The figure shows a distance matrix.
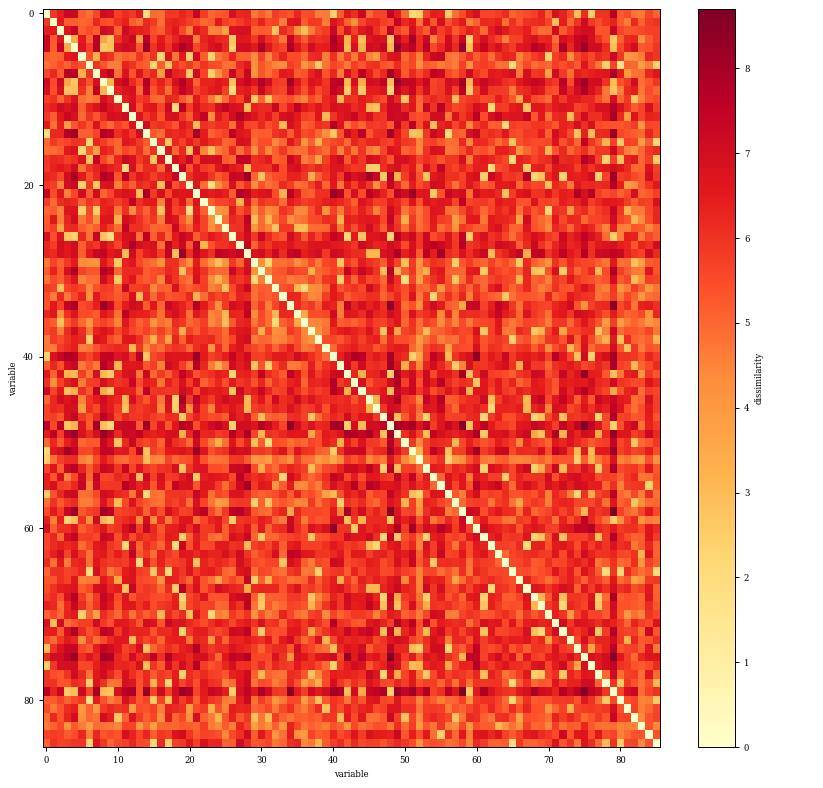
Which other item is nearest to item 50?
31
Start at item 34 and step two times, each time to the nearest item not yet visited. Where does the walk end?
75
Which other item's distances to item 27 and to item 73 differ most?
12
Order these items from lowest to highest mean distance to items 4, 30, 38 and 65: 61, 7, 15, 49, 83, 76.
15, 83, 61, 49, 76, 7
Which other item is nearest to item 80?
6
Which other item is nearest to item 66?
29
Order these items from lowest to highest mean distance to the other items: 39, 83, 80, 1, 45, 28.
83, 80, 39, 1, 45, 28
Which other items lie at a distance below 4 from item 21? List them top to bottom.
13, 33, 54, 64
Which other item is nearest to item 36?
32
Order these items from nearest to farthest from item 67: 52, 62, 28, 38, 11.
62, 11, 28, 52, 38
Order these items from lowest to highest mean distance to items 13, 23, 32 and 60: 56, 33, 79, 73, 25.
25, 33, 73, 56, 79
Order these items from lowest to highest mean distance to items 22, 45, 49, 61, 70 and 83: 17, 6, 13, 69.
69, 6, 13, 17
